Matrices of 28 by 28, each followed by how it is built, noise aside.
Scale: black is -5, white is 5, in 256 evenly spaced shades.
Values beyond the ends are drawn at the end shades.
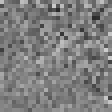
upper triangular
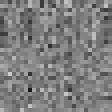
low rank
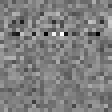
uneven rows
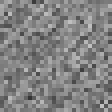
Hankel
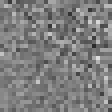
upper triangular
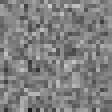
low rank
